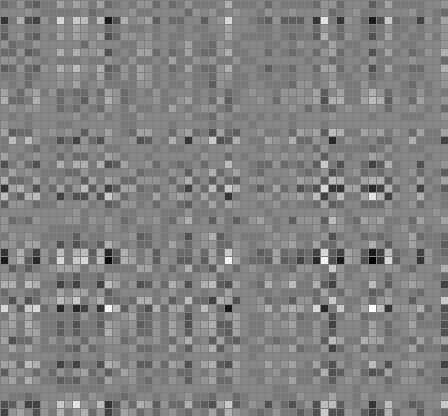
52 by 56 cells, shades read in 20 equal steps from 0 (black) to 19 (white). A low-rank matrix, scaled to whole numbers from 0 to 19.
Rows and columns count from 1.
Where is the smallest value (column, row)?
47, 33
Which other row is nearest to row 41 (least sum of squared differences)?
42
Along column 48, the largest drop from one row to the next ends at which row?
24
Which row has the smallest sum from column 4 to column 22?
18
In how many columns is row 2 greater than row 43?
24
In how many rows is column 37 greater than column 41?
21
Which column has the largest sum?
41
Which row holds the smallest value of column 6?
39
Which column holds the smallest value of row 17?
27
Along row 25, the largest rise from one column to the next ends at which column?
14
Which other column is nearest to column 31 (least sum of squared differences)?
51
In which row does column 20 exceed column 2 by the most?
43
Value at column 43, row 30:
9
